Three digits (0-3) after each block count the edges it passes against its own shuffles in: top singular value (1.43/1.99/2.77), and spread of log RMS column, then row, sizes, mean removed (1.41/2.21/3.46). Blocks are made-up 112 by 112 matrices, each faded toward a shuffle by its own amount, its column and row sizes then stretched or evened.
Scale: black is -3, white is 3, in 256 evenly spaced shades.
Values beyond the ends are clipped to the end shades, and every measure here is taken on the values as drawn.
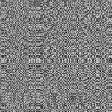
3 2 2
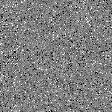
1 1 0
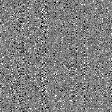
2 2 1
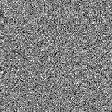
2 0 0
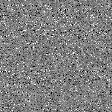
0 0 2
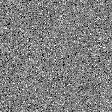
0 1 0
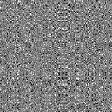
3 2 1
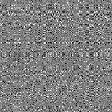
3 1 2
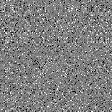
2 0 1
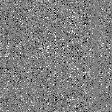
1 2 1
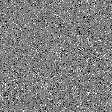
1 1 0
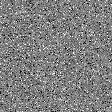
1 0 0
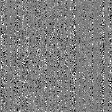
0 3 1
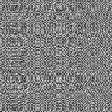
3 0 2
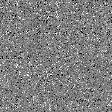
0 1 1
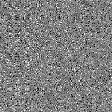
2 1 0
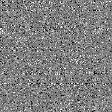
1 1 2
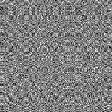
3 0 0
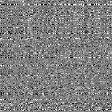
2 1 3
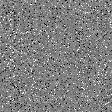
1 1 0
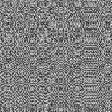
3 0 1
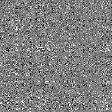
1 2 2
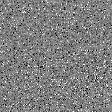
1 0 1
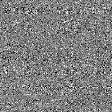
1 1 2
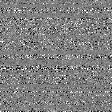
0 0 3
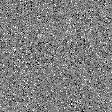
0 1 0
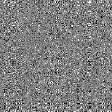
2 2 2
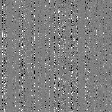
1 3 0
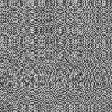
3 1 1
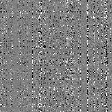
1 3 2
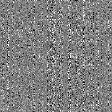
1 3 1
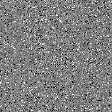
0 2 2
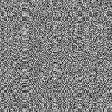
3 0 1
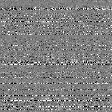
2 1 3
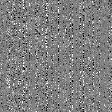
0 3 0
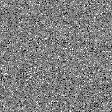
1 1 1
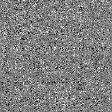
1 2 2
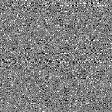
2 0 2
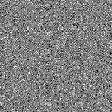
2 0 0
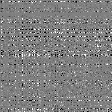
2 2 3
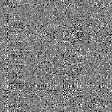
2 2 2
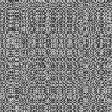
3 2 1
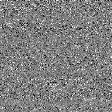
1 0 2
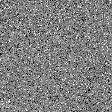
0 1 0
